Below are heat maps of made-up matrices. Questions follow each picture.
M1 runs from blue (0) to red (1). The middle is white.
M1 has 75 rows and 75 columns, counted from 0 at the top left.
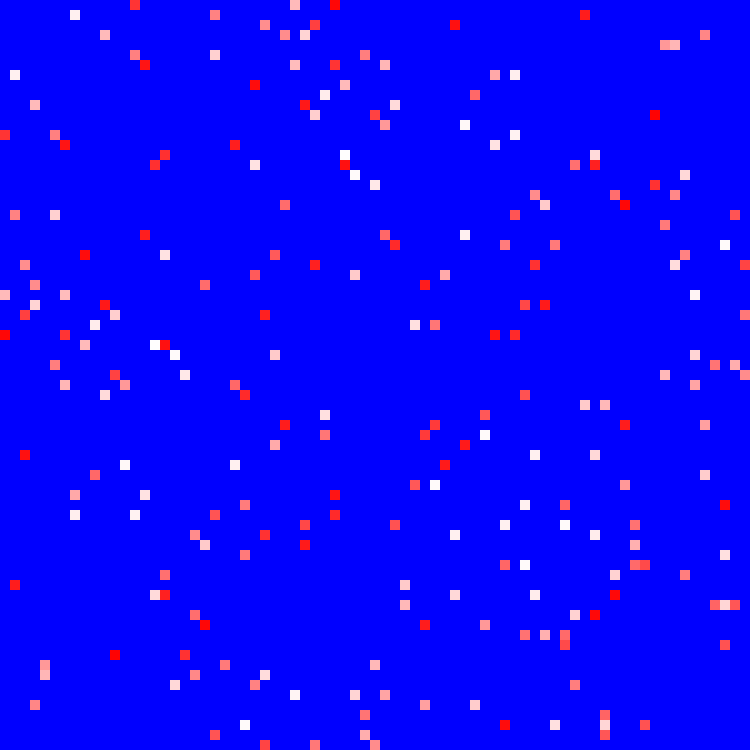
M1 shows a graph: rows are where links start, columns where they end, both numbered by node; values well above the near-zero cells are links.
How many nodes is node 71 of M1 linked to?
2
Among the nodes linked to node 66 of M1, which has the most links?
node 37
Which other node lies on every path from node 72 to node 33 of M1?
node 60
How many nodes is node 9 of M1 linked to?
2
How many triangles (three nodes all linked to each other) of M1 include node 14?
0
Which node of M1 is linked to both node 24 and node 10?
node 39
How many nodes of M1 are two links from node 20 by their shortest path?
5
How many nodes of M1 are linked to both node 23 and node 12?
2
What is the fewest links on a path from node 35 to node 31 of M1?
7
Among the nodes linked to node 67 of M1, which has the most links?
node 26
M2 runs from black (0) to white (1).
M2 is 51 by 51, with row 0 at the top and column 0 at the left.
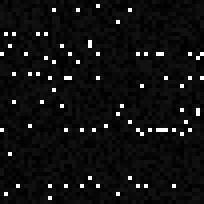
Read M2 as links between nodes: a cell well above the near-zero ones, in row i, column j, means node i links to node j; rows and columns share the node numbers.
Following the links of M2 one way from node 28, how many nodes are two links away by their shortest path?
1
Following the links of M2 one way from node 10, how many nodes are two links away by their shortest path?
1
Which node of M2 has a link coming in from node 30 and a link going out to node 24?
node 46
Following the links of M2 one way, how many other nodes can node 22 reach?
11
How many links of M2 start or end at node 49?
4
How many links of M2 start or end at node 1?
3
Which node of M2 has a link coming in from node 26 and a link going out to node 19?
node 15
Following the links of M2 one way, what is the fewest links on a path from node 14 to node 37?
4
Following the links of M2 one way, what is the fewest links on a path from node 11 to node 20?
3
